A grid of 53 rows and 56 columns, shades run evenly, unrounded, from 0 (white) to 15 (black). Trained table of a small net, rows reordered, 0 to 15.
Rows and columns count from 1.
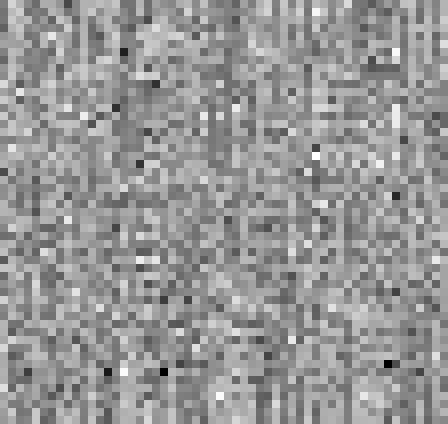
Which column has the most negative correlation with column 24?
5
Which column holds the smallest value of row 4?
20
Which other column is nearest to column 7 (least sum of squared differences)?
6
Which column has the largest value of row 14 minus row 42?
15
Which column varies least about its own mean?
31
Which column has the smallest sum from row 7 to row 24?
50
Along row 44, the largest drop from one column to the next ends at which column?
25
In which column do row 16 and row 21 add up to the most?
18
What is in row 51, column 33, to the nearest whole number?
9
